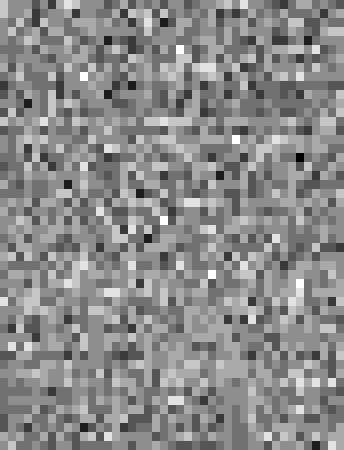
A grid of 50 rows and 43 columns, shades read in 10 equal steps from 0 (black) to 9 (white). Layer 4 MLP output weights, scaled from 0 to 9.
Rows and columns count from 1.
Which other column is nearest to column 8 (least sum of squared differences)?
1
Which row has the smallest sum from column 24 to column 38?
11
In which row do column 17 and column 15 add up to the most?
26
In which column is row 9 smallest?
29
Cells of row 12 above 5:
6
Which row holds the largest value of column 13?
24
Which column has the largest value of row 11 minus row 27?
19
